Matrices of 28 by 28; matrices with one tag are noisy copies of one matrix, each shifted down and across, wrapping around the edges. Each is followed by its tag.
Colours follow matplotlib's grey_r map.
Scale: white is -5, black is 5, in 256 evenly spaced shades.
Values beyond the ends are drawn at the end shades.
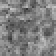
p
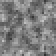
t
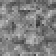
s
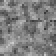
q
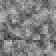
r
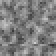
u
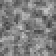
u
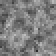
t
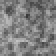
p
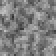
u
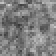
p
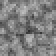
r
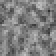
u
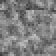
r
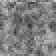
p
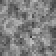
t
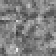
s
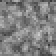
r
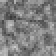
r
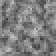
u
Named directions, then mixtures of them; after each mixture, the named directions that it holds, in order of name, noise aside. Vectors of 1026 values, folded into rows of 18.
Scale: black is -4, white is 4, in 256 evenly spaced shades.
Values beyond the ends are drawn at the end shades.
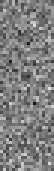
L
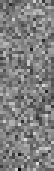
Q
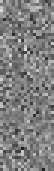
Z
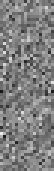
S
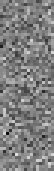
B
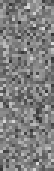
L, Q, Z.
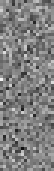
S, Z.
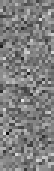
B.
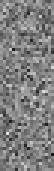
B, L, Q.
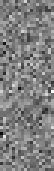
S.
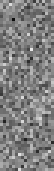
Q, S.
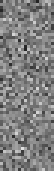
Z.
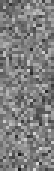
Q.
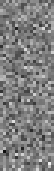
B, L, Z.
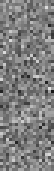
L, S.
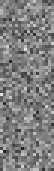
L, Q, Z.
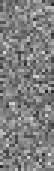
L, Q, S.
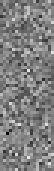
B, Q.
